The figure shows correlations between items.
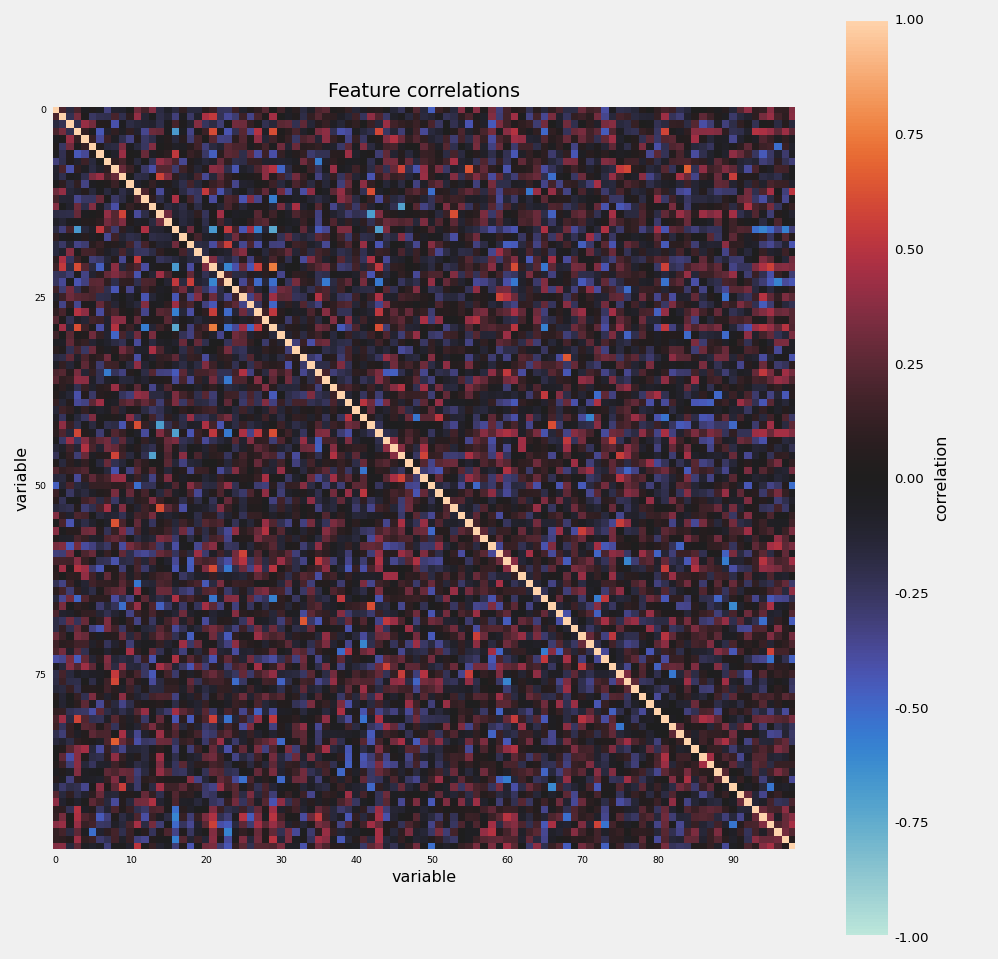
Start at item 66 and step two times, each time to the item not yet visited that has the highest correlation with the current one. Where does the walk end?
11
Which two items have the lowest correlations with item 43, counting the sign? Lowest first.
16, 23
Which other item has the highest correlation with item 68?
33
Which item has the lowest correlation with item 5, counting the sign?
96
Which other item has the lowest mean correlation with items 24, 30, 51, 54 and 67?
50
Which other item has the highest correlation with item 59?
25
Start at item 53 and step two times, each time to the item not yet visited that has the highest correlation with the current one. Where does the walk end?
9
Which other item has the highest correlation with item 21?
29
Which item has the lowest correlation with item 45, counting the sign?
35
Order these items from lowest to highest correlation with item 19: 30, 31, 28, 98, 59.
28, 98, 30, 31, 59
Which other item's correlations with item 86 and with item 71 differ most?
24
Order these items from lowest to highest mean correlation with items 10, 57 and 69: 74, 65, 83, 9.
65, 83, 9, 74
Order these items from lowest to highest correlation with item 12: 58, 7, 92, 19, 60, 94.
94, 19, 60, 7, 58, 92
